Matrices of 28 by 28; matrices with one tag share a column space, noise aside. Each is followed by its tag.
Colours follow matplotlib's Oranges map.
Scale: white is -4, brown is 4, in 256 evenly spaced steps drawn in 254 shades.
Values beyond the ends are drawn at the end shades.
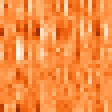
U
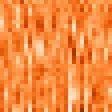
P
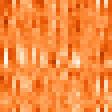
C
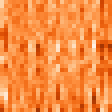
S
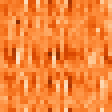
C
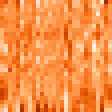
S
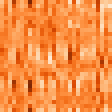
C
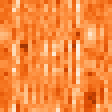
S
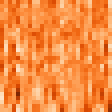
S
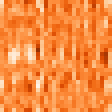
C
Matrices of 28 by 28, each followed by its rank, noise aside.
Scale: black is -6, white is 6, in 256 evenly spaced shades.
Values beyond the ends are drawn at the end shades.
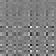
one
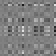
one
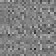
four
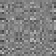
three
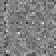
six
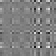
one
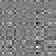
two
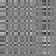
one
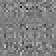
four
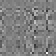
three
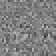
six
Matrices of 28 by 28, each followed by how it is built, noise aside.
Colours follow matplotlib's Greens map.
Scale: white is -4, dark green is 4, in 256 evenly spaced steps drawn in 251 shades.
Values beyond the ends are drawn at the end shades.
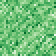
Hankel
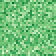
repeating columns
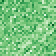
Hankel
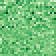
uneven rows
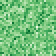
noise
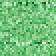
uneven rows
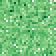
sparse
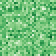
low rank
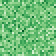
noise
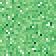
sparse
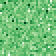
sparse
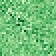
banded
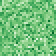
noise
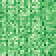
blocks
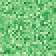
noise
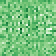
low rank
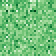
low rank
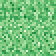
repeating columns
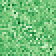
banded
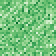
Hankel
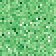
sparse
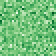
low rank
